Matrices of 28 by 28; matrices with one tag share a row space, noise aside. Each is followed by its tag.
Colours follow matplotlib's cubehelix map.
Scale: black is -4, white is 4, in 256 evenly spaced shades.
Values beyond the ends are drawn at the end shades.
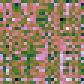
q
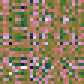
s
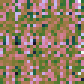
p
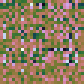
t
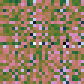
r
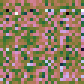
q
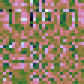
s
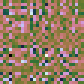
s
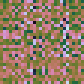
r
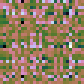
t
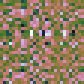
s
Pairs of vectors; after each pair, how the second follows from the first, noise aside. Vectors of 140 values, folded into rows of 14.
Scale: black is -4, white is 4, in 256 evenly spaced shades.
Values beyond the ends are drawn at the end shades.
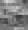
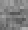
wrapped around, negated, shrunk.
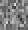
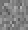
reversed, shrunk.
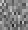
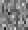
shuffled.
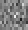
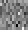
wrapped around, negated.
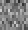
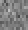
wrapped around, negated, shrunk.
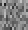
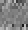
reversed, partly zeroed.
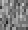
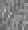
wrapped around, negated, shrunk.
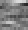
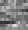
wrapped around, negated.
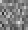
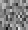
wrapped around, negated.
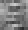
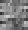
wrapped around, negated.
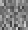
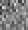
wrapped around, negated.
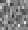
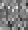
shuffled.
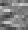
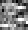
reversed, scaled up.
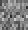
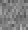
wrapped around, negated, shrunk.
